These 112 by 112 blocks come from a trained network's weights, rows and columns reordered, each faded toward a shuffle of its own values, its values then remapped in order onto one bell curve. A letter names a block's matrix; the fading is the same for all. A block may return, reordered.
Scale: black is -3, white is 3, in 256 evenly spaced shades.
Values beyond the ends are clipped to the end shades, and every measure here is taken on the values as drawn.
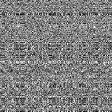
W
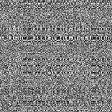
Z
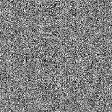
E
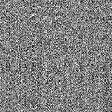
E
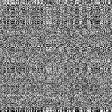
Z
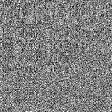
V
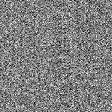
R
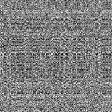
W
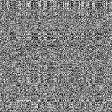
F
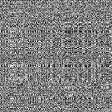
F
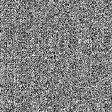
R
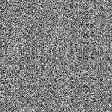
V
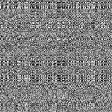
Z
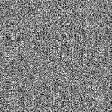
V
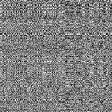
F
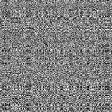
F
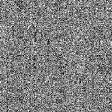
E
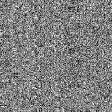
R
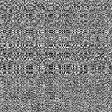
Z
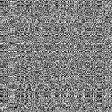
Z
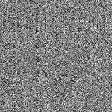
E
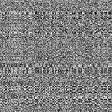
F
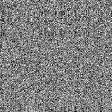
V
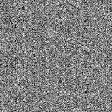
R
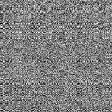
F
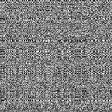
F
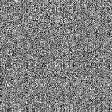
V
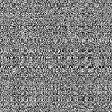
F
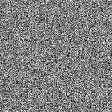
E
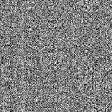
E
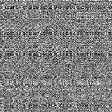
W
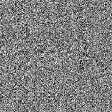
E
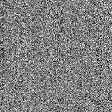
E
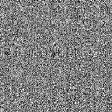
E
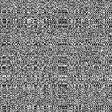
Z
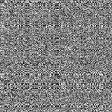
F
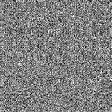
V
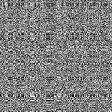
Z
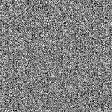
R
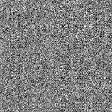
E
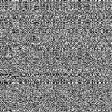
F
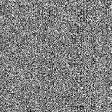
E
